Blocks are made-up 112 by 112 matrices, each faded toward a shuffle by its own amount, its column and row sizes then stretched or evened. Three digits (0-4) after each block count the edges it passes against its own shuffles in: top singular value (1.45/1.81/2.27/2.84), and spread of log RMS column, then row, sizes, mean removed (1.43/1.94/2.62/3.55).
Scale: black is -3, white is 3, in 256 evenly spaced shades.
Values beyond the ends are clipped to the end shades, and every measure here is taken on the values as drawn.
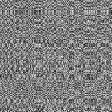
4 2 2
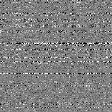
3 0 4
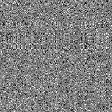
3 1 1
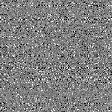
3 0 3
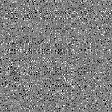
3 0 3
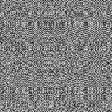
4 0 2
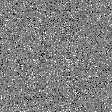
2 1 0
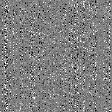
1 4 1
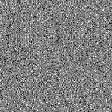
3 0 0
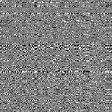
4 1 4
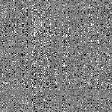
2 4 3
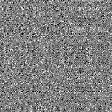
3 0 2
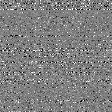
1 0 4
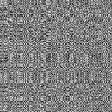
4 2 2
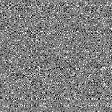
3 0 3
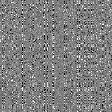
4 4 0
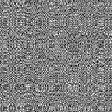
4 0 0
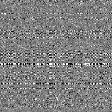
4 1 4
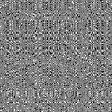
4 2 2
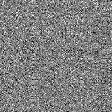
2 1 0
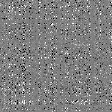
1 4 3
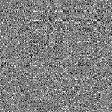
3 0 2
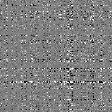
2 4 4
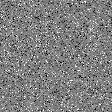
0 0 1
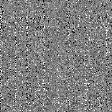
1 3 2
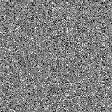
2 1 0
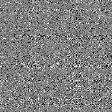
2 2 3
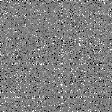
2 2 2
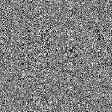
2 2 1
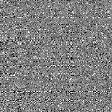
3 2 3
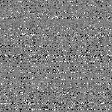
2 1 4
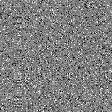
2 0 0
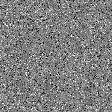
1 0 0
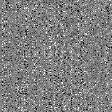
2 3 1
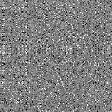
3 2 0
